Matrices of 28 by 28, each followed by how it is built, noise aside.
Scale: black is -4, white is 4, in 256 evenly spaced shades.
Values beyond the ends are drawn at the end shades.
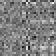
low rank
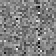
uneven columns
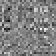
low rank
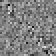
banded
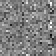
uneven columns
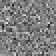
noise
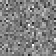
uneven columns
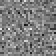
low rank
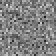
repeating rows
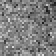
smooth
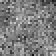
smooth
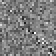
banded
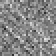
Toeplitz
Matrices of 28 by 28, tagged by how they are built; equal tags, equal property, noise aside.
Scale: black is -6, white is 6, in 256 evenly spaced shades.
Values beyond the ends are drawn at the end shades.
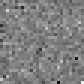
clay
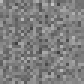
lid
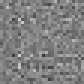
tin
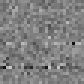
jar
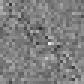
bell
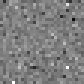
clay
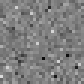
clay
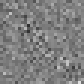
bell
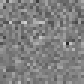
jar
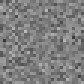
lid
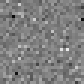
clay
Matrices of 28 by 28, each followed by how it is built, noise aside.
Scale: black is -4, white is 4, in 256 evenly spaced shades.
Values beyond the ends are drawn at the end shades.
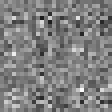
low rank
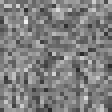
blocks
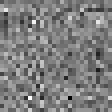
low rank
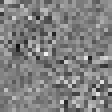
block diagonal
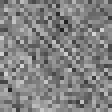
Toeplitz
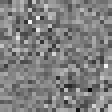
block diagonal
